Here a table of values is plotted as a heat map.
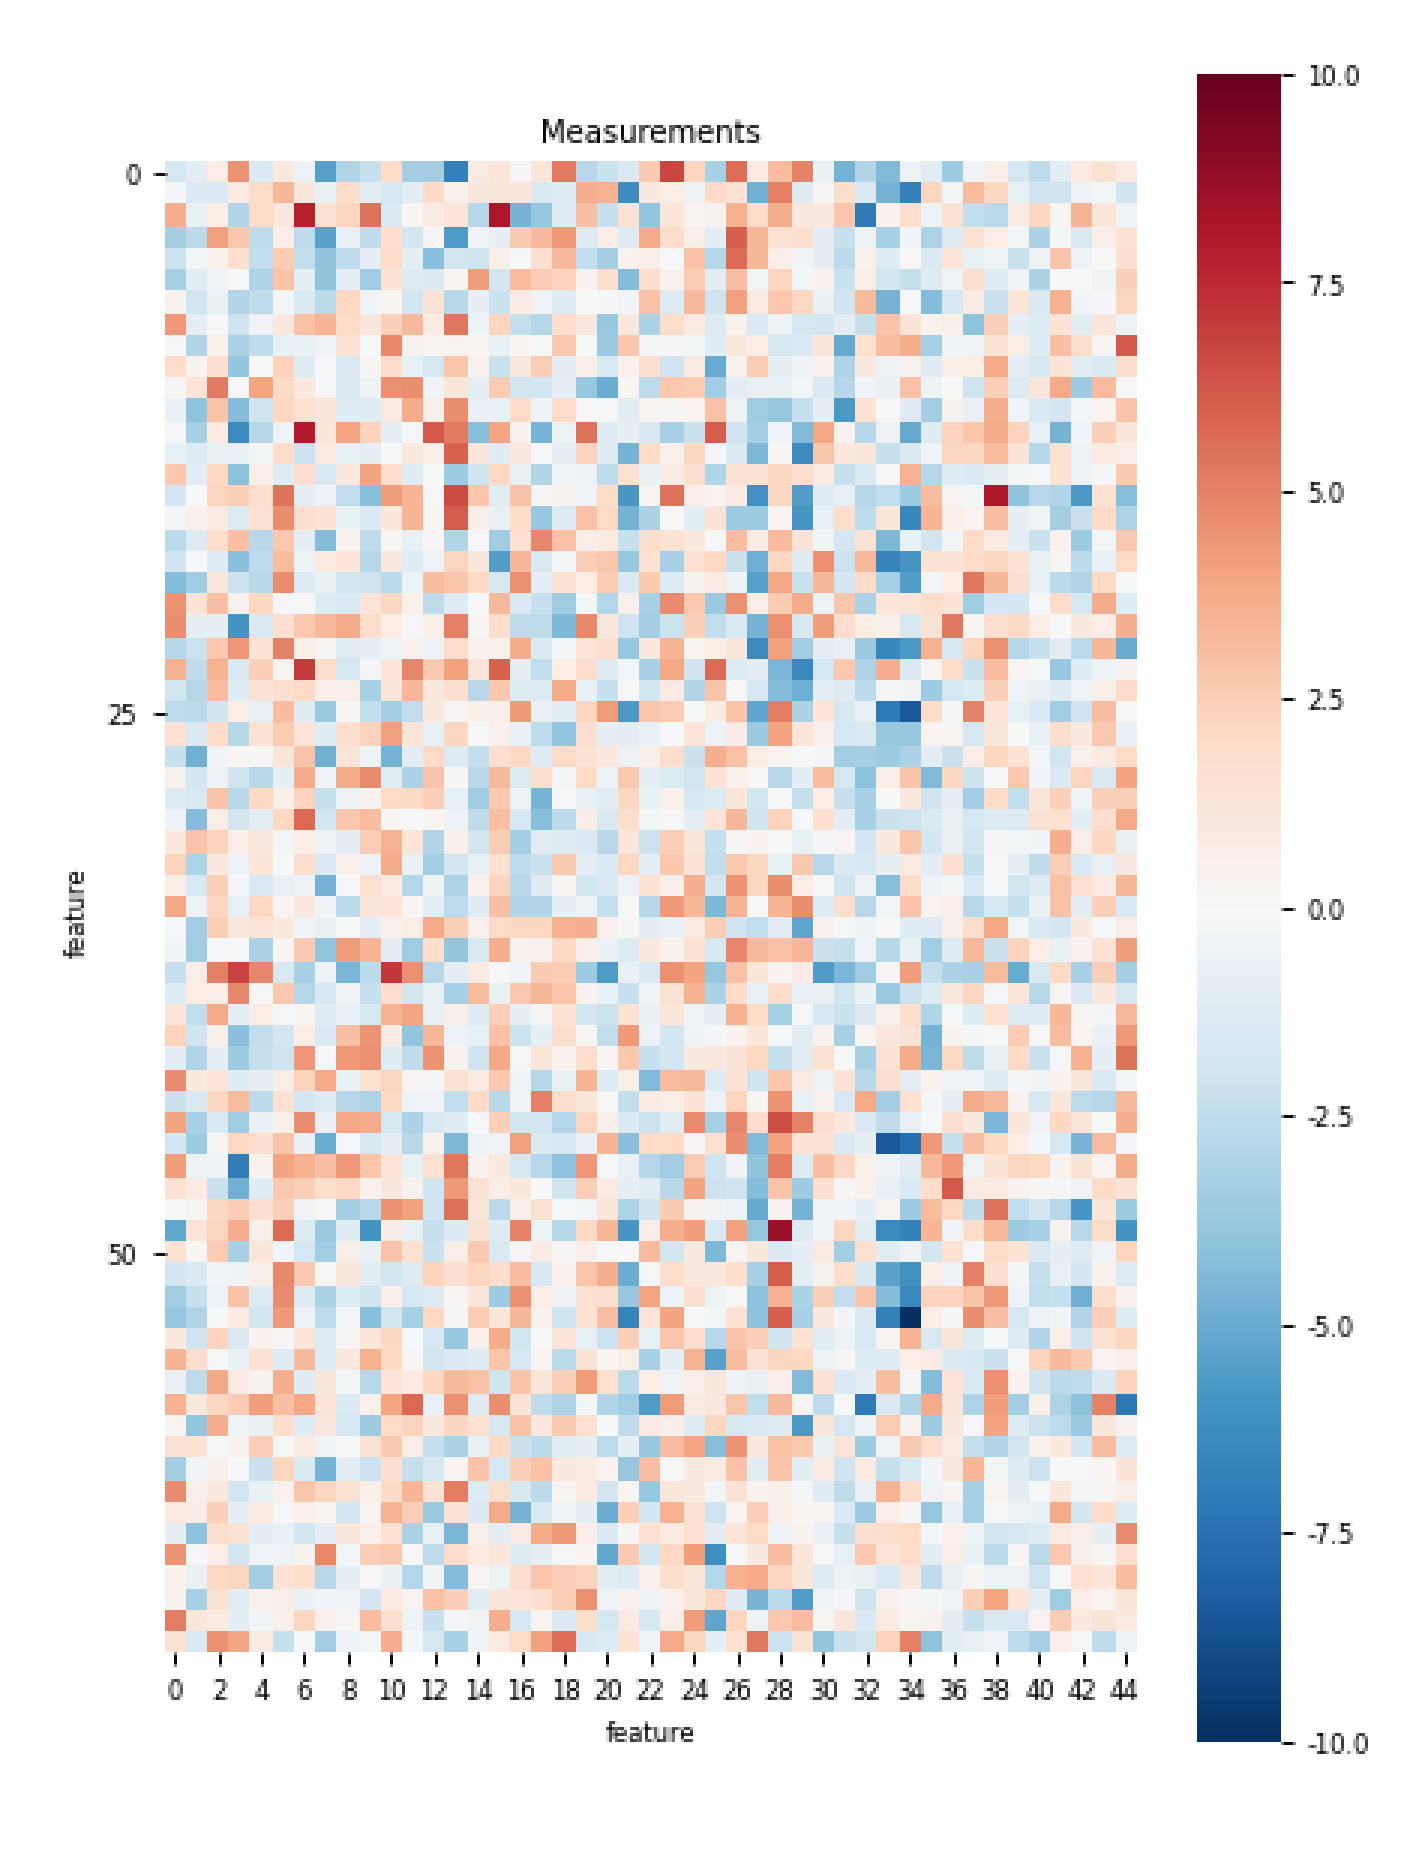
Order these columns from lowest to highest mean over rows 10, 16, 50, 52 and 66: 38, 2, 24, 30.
30, 24, 2, 38
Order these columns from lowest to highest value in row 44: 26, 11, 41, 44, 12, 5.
11, 12, 5, 41, 44, 26
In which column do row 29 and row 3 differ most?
17
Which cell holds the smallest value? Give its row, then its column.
53, 34
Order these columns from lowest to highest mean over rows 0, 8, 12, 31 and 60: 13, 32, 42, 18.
32, 13, 42, 18
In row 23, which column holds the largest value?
6
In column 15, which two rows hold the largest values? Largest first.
2, 23
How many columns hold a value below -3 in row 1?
4
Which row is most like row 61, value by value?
7
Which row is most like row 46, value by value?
21
